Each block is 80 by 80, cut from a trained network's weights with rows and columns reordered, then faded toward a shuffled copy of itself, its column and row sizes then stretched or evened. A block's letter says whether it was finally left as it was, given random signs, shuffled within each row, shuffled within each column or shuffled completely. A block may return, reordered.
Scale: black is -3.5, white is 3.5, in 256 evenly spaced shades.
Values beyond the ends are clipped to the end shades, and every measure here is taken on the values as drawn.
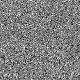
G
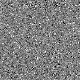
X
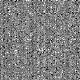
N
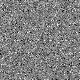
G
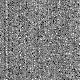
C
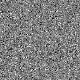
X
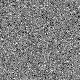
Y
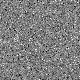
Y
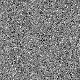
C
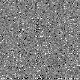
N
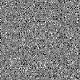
N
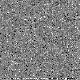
X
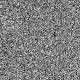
Y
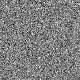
Y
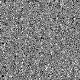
X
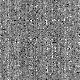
N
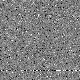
G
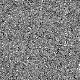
C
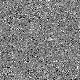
G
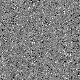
C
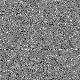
G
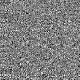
N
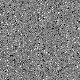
C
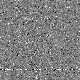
G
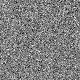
Y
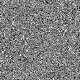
C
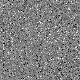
C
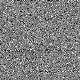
G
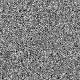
G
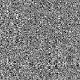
N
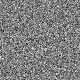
Y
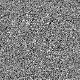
X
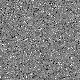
Y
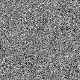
X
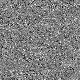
G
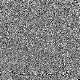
X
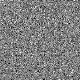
X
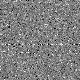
G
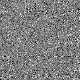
X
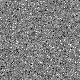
Y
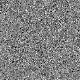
X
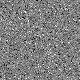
Y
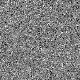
C
